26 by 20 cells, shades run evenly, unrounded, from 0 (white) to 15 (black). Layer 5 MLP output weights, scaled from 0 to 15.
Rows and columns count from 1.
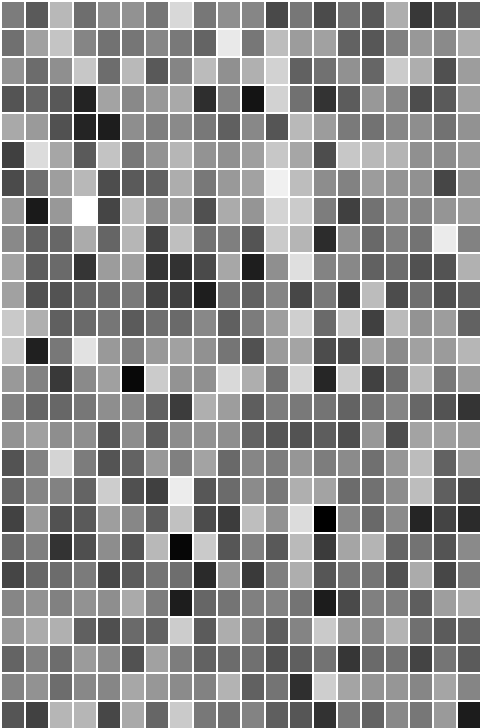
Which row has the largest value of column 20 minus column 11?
19
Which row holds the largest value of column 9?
11
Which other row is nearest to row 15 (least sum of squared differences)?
24
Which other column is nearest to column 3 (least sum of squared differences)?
17
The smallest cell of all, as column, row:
4, 8
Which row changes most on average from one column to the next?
14
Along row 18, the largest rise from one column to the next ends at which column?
9
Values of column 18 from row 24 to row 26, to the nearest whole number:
11 7 8
